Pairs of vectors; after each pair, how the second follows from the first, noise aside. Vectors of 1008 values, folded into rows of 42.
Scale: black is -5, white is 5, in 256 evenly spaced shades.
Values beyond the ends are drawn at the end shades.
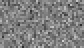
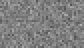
negated, shrunk.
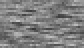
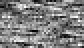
wrapped around, scaled up.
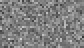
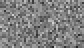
wrapped around, negated.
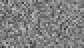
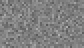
negated, shrunk.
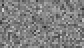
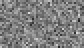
wrapped around, negated.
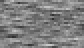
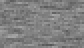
negated, shrunk.
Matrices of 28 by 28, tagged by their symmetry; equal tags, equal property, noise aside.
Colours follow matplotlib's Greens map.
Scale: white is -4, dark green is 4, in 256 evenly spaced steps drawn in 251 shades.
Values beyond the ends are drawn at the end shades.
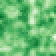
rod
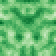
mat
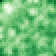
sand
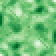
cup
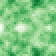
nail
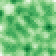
sand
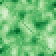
cup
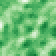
sand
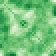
sand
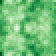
nail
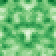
mat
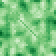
cup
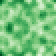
nail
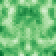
mat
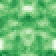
mat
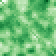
rod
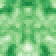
mat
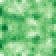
nail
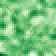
rod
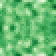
nail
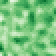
rod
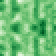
nail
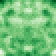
mat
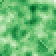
rod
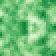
nail
